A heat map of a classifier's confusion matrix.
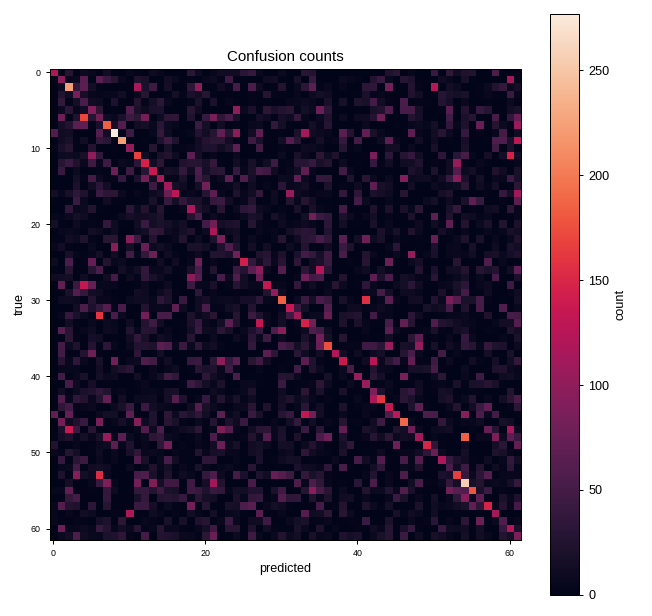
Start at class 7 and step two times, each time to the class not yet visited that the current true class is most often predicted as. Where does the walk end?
21
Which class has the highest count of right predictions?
8
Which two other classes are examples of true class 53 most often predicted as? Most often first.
6, 3
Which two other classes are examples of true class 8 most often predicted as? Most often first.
33, 24
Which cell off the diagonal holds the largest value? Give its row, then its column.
48, 54
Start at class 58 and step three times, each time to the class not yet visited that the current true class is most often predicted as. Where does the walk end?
47
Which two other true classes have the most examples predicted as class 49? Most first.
45, 50
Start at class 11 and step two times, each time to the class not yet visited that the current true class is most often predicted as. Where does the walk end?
1
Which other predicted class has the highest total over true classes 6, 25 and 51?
4
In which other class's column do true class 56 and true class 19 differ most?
54
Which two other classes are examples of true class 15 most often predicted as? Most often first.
20, 42
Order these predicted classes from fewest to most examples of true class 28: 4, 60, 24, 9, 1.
9, 24, 60, 1, 4
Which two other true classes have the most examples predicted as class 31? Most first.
16, 9
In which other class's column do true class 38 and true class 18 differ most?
42
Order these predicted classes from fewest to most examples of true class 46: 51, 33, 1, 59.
33, 59, 51, 1
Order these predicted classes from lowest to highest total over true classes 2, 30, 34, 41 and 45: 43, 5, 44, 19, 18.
43, 5, 18, 19, 44
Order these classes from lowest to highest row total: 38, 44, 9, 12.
44, 12, 9, 38
